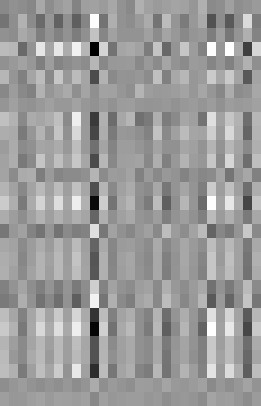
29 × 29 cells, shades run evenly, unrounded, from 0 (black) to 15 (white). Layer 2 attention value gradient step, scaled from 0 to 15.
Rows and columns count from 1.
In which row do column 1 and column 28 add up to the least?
4
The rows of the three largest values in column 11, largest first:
2, 22, 17
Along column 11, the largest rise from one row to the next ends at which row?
5
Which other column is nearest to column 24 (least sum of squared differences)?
9
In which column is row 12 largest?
26
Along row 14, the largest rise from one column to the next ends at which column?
12
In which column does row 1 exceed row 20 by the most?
11
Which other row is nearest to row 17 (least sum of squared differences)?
21
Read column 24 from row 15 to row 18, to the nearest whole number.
15 11 6 11
